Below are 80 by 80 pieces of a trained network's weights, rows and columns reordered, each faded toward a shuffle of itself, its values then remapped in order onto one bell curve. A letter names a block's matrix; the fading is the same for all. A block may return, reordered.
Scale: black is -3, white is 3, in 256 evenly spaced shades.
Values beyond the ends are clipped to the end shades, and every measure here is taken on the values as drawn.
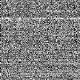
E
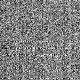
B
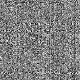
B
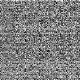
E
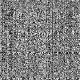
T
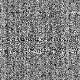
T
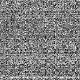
E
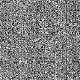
B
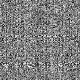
T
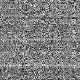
E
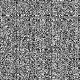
B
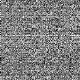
E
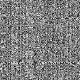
T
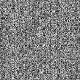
B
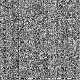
B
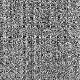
T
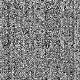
B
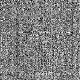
B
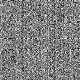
B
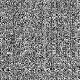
B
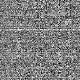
E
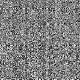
B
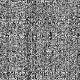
T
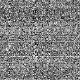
E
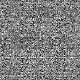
E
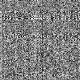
B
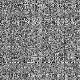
B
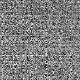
E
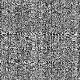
T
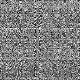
E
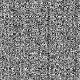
B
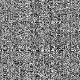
B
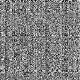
T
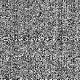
B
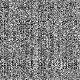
T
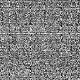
E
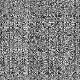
T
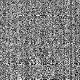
T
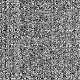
T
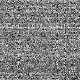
E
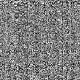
B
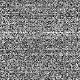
E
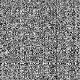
B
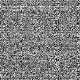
E
